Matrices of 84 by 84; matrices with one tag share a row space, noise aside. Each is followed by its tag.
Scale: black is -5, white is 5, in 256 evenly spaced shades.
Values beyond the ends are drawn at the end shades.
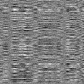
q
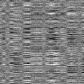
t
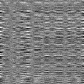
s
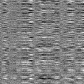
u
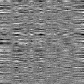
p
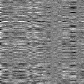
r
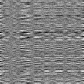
s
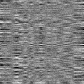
p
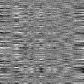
p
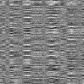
t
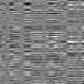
t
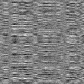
q
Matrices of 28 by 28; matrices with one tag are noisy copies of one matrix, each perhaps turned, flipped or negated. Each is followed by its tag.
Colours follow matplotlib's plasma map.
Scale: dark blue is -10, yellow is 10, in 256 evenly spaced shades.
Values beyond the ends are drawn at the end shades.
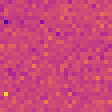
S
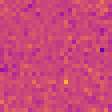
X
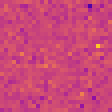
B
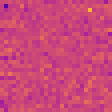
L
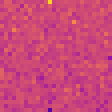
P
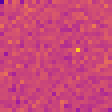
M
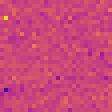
S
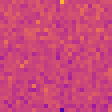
P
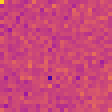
M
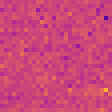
S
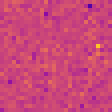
B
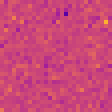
B
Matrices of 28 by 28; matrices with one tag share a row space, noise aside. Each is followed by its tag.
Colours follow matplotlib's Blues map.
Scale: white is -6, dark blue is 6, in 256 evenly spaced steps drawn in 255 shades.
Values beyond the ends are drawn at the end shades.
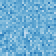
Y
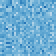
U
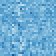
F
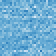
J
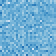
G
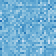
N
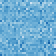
N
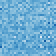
N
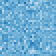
G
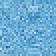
G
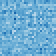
J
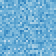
G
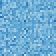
Y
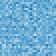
J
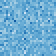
Y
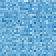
J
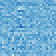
F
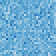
Y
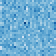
Y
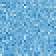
Y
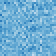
G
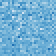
F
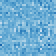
N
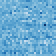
J
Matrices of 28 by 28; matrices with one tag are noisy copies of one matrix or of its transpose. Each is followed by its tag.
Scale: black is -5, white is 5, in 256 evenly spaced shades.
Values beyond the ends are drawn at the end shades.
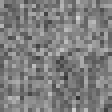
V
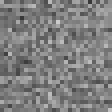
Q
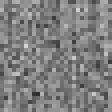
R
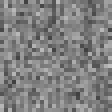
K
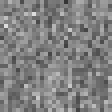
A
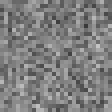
Q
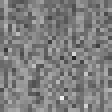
Q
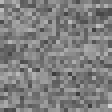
A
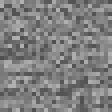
R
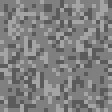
A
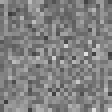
Q
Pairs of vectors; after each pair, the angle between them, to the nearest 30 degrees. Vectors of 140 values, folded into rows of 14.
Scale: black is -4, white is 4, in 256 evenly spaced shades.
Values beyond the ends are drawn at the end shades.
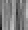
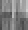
60 degrees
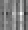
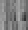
90 degrees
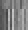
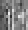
30 degrees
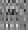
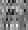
30 degrees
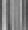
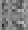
120 degrees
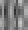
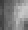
90 degrees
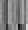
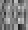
60 degrees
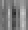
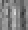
150 degrees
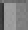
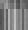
60 degrees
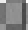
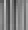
90 degrees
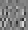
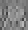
30 degrees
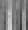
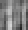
30 degrees
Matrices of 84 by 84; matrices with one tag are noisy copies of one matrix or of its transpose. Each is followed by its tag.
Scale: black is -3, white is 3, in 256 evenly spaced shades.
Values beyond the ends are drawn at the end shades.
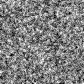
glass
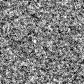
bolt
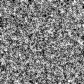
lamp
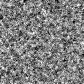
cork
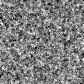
cork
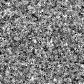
bolt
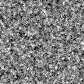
cork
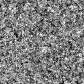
bolt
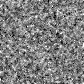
glass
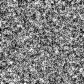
lamp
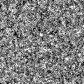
bolt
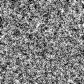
lamp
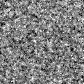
bolt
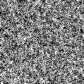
lamp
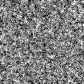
lamp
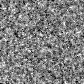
bolt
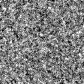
bolt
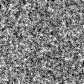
bolt
